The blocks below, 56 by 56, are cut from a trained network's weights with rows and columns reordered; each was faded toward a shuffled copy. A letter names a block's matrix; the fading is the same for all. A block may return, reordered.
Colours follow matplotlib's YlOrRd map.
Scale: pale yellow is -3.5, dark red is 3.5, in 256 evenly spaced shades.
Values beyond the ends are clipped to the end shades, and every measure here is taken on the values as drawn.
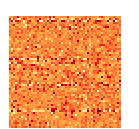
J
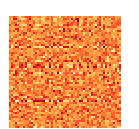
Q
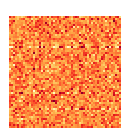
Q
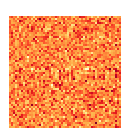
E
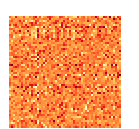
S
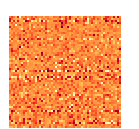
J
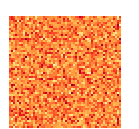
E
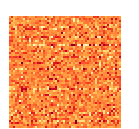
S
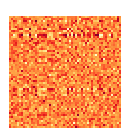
Q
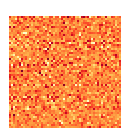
S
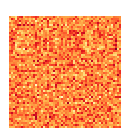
E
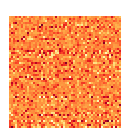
S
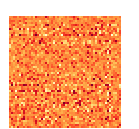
S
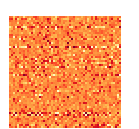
J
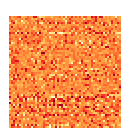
S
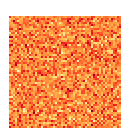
E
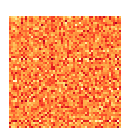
Q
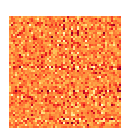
S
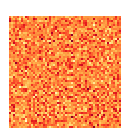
E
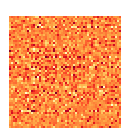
S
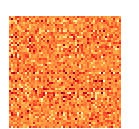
S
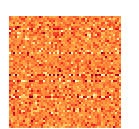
J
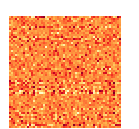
S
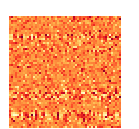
S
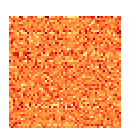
S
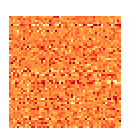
J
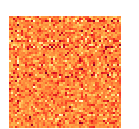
S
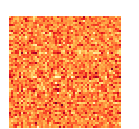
Q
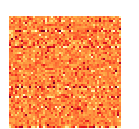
J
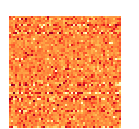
J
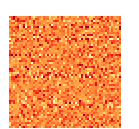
S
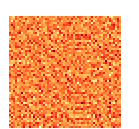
E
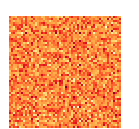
E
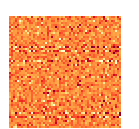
J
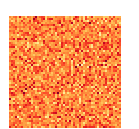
E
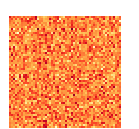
E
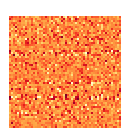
S
